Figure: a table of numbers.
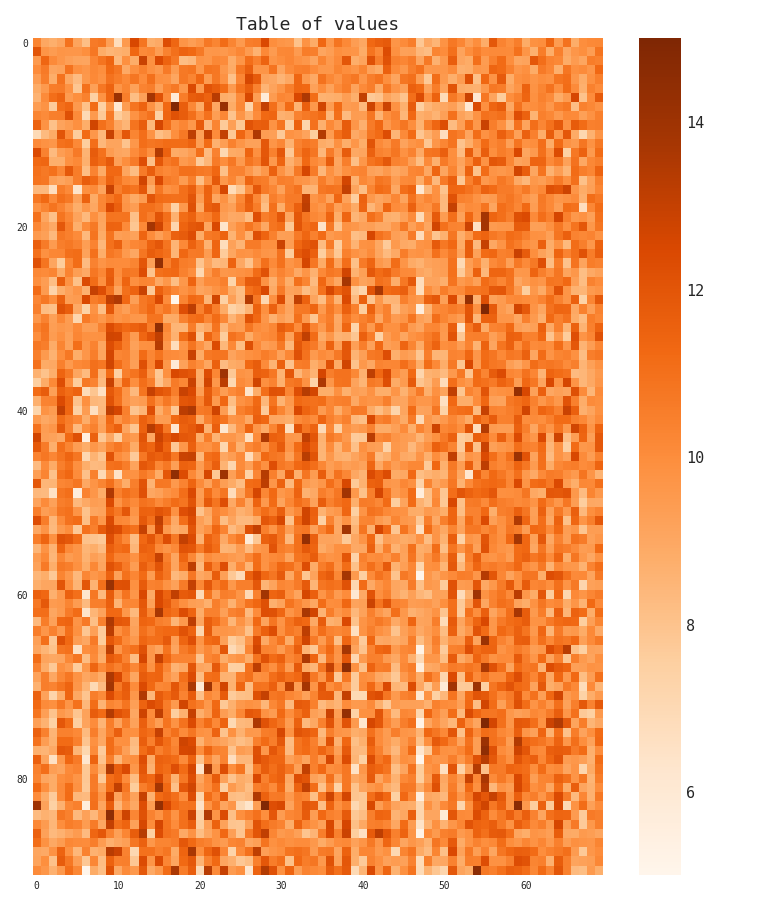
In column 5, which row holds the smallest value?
49
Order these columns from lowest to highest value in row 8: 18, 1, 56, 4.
1, 56, 18, 4
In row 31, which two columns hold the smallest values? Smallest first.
52, 39
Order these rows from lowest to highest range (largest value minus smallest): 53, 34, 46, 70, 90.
34, 46, 53, 70, 90
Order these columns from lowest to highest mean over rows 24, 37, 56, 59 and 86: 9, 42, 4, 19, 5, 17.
5, 4, 17, 42, 19, 9
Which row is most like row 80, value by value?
19
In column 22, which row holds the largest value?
6
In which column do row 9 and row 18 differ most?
33
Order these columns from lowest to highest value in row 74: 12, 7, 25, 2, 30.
2, 25, 12, 7, 30
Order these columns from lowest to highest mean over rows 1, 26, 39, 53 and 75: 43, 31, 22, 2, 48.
2, 31, 48, 22, 43
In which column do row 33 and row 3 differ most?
15
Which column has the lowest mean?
47
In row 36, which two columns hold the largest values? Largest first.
23, 41
